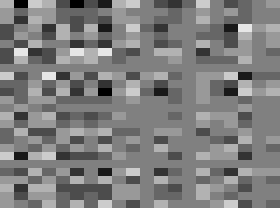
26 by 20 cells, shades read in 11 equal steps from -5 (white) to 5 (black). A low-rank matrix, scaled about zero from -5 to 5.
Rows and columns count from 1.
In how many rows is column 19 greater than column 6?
7
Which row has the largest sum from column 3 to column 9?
1
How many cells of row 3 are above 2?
1
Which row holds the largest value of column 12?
12
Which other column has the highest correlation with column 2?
13
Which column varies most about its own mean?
8
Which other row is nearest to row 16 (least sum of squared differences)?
2
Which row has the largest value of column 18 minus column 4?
10
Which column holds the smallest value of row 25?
15
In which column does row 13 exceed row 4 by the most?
18
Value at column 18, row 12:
-3
